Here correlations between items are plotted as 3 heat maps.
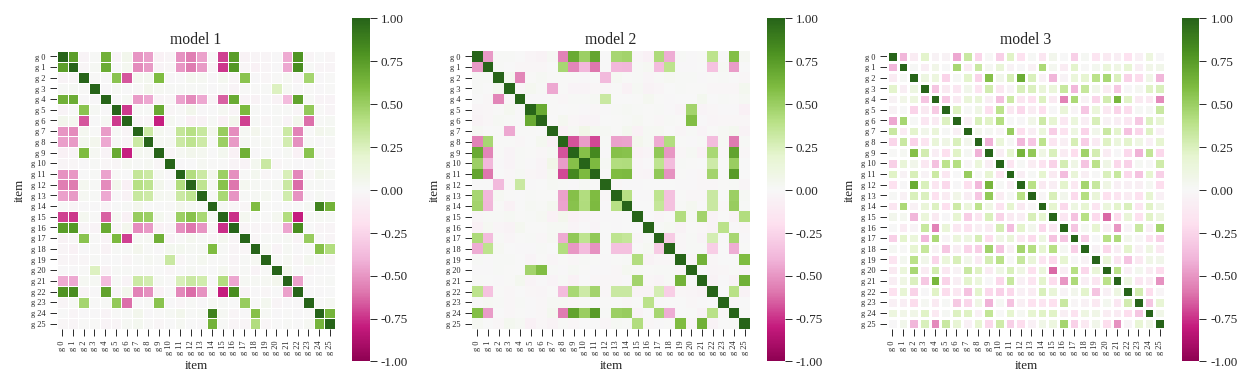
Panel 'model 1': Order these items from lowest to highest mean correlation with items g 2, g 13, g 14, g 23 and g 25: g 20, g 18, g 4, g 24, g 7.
g 4, g 20, g 7, g 18, g 24
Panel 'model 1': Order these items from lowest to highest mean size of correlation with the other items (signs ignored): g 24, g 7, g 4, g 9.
g 24, g 9, g 7, g 4
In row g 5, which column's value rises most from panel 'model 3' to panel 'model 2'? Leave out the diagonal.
g 20
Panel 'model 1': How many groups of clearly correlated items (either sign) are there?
5
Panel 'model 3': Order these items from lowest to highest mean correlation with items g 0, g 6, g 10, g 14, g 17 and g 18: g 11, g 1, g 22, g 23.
g 23, g 22, g 11, g 1
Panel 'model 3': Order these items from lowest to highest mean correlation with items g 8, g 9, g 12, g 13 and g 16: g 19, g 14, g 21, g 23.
g 21, g 23, g 14, g 19
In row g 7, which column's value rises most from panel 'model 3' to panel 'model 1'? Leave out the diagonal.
g 15
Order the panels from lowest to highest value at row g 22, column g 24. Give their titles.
model 3, model 1, model 2
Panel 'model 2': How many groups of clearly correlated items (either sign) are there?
6
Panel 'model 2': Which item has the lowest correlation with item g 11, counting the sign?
g 8
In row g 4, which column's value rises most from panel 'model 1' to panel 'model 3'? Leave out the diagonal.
g 21
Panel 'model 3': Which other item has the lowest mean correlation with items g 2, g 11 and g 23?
g 15
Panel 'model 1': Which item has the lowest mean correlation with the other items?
g 6
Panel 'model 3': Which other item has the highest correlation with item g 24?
g 9
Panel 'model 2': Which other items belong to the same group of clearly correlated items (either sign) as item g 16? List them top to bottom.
g 23
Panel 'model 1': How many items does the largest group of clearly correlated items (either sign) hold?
12
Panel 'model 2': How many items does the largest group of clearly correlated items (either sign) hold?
12
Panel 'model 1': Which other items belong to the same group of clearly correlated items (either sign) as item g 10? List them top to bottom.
g 19
